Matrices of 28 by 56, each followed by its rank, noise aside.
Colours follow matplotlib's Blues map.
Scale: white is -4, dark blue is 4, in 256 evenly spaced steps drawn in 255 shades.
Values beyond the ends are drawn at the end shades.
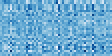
three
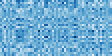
three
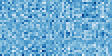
six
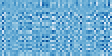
three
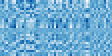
three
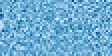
eight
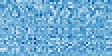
six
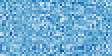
six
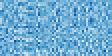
six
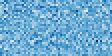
eight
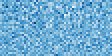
eight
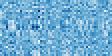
six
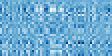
three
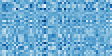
three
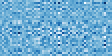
three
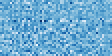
six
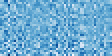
three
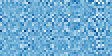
four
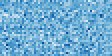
eight
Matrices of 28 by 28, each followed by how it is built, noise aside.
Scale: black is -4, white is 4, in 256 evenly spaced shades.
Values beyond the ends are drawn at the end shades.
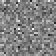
low rank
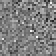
upper triangular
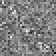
banded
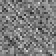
Toeplitz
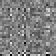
low rank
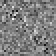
banded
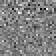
uneven rows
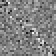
banded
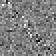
banded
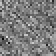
Toeplitz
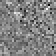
upper triangular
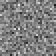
repeating rows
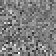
lower triangular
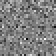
uneven rows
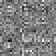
low rank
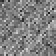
Hankel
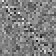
banded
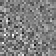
lower triangular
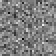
repeating rows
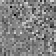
upper triangular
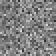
repeating rows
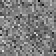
Toeplitz
